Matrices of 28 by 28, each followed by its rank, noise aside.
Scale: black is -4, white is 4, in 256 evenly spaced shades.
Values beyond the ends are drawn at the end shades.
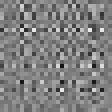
two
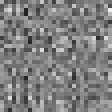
four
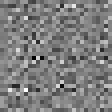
four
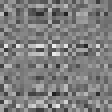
two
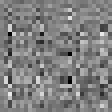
two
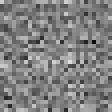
six
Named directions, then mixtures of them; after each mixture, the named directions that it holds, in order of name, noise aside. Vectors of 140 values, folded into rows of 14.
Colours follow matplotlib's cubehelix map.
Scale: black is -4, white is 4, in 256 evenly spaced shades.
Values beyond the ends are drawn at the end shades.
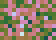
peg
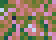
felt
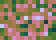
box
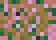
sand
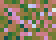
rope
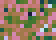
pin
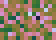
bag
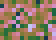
bag, felt, sand.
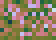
peg, pin, rope.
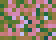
peg.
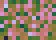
bag, box, rope.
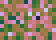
bag.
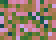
bag, box, felt.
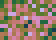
box, peg.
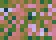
felt, pin, rope.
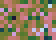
bag, felt, pin.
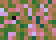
bag, felt.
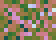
rope.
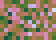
rope.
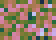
felt, pin, sand.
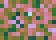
bag, felt, sand.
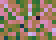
bag, rope.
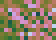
peg, rope.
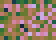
bag, box, rope.
